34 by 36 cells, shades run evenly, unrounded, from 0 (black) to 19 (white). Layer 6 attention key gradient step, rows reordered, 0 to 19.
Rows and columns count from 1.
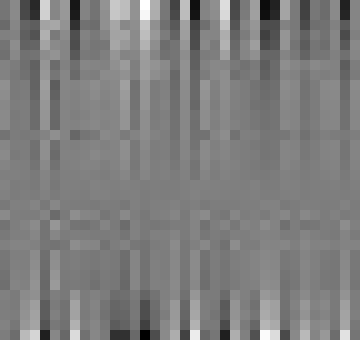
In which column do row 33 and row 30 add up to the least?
15
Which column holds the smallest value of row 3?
8
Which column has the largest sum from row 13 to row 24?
5
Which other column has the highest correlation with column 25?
6
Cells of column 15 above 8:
29
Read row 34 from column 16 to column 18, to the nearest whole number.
6 10 13
